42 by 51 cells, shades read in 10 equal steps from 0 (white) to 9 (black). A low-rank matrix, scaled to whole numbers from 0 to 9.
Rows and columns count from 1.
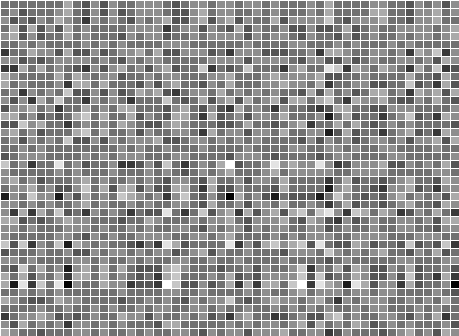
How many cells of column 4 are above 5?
8
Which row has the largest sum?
25
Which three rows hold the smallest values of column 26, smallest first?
21, 31, 38
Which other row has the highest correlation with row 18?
12
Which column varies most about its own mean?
37
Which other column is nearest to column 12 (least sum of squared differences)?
20
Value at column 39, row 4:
3
